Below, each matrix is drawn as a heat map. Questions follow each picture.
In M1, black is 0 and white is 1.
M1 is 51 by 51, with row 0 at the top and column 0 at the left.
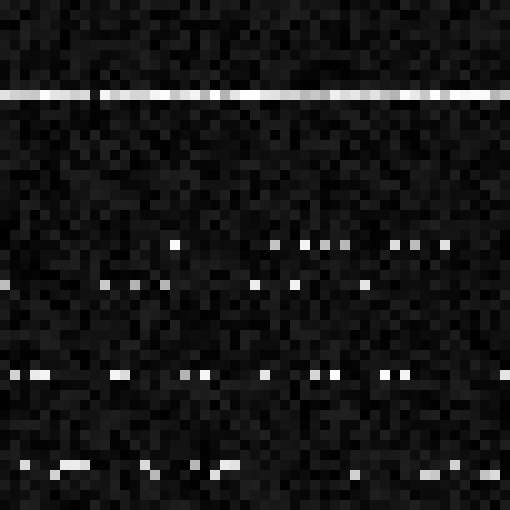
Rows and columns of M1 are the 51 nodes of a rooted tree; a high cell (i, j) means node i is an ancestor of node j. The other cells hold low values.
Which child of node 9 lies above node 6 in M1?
46
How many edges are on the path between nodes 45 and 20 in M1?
4
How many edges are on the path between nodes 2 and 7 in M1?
2
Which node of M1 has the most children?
37
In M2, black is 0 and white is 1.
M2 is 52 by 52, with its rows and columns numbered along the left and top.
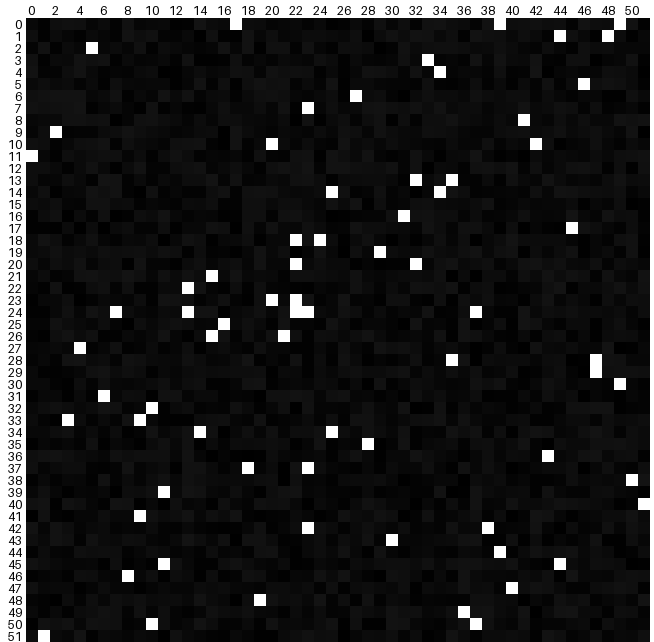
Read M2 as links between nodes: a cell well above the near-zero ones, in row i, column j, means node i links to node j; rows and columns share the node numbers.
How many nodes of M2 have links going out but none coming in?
1
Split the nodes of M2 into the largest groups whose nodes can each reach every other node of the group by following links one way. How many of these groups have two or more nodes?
8
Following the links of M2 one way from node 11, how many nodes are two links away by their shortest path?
3
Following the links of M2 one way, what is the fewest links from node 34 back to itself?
2
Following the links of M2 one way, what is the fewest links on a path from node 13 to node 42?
3
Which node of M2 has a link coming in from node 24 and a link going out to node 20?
node 23
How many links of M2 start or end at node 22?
5
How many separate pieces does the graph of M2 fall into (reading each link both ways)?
5
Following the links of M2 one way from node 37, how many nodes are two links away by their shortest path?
3
